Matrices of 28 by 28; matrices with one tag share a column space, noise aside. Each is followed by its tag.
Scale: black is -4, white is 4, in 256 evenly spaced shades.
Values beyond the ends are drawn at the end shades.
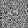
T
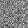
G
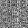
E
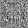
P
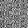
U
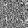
P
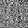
P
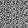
G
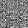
T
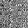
U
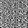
T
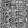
E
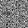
U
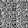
U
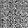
T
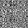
E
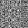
E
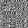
U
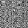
E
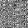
U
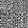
T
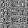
E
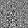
T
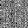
E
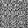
U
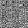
E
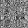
P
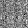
P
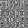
E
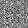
G
